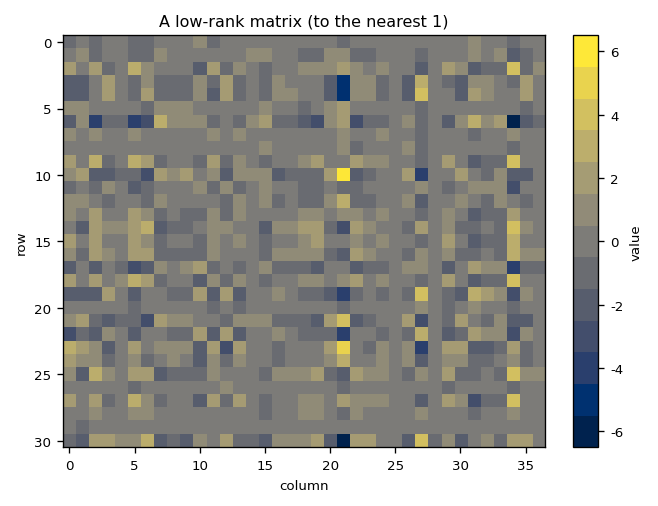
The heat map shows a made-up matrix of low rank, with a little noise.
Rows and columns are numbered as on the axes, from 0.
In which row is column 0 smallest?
22
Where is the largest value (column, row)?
21, 10
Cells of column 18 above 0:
11
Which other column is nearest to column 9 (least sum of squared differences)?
8
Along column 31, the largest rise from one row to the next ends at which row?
19
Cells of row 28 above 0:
8
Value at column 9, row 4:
-1
